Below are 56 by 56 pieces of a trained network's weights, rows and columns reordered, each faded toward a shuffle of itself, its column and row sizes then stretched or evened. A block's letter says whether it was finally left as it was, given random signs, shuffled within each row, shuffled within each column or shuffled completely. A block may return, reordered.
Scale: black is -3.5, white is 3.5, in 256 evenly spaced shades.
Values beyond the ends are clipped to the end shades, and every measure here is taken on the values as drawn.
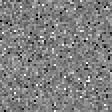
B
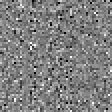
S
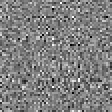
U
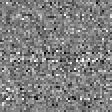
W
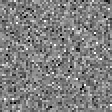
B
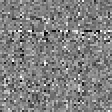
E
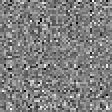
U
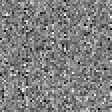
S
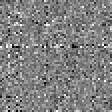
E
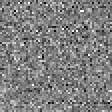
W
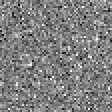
B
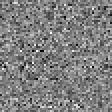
W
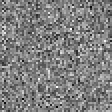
S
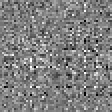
U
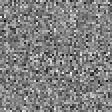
E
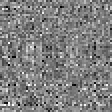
U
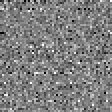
W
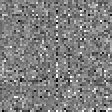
E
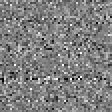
W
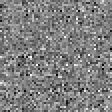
W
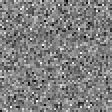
B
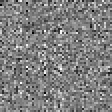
E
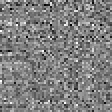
U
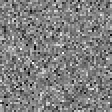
B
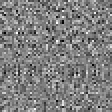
U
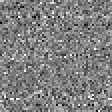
W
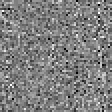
S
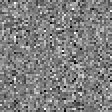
S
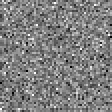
B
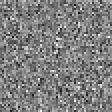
S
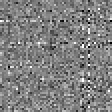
E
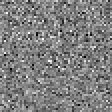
W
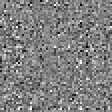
E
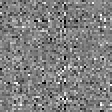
U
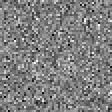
S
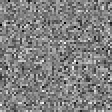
E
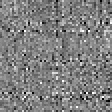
U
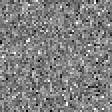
B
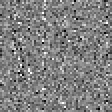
S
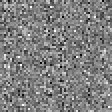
S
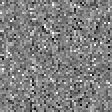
S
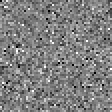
B
